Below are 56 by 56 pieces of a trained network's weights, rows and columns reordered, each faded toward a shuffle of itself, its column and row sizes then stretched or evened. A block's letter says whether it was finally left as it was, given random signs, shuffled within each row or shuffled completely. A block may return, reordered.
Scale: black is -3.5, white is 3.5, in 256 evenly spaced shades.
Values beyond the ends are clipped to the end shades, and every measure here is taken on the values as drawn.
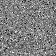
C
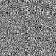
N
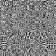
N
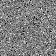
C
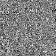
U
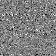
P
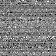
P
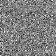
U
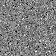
C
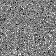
C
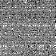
N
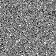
C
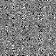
U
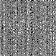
N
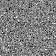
C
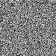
C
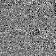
U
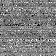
P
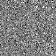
U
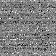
P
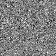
P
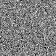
C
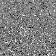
P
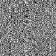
N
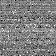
P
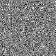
U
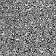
U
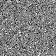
C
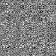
N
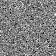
C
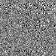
U
